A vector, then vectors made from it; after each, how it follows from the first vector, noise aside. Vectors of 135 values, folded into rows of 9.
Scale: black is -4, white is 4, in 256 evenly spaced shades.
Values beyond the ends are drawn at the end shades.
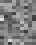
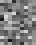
negated.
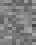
reversed, negated, shrunk.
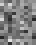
copied.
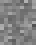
reversed, negated, shrunk.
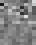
wrapped around, negated, partly zeroed.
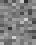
wrapped around, negated, partly zeroed.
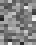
negated.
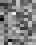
negated.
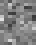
partly zeroed.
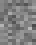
reversed, negated, shrunk.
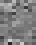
partly zeroed.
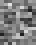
wrapped around, negated.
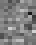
wrapped around, negated, partly zeroed.
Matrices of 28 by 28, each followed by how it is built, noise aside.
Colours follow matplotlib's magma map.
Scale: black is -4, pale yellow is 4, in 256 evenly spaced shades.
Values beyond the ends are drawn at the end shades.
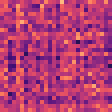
blocks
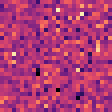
uneven columns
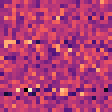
uneven rows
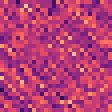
Toeplitz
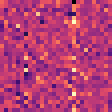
uneven columns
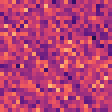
Toeplitz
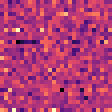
uneven rows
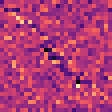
banded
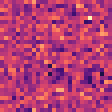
blocks
